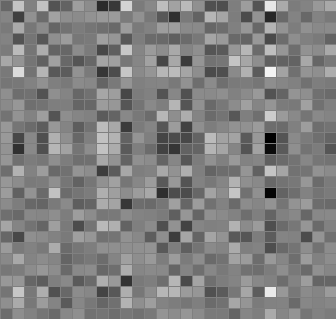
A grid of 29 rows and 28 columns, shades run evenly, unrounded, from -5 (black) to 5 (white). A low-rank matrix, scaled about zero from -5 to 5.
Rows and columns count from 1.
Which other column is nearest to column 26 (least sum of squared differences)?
17
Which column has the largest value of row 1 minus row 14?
23
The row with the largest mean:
7
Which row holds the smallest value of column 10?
1
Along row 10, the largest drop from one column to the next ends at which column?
16
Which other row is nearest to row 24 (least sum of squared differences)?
28
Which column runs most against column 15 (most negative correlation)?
18
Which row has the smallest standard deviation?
8
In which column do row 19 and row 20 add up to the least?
11
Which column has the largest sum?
20
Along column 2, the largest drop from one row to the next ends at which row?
2
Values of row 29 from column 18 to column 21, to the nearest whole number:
0 0 -1 0
